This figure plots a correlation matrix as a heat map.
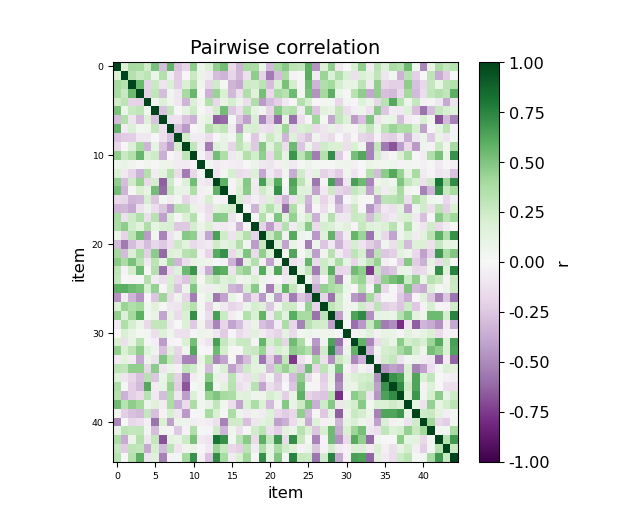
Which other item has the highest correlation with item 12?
36
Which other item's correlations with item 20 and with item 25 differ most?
1
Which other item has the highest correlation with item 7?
0
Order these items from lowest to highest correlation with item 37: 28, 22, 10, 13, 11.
22, 11, 10, 28, 13
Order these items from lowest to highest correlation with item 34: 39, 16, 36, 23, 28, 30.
39, 36, 16, 30, 28, 23
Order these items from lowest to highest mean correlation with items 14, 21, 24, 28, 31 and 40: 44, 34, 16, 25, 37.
34, 25, 16, 37, 44
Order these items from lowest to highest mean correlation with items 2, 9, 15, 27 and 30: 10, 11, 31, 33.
33, 11, 31, 10
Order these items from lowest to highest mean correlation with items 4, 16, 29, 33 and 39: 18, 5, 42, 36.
42, 5, 18, 36
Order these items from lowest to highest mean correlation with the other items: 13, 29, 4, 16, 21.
29, 16, 4, 21, 13
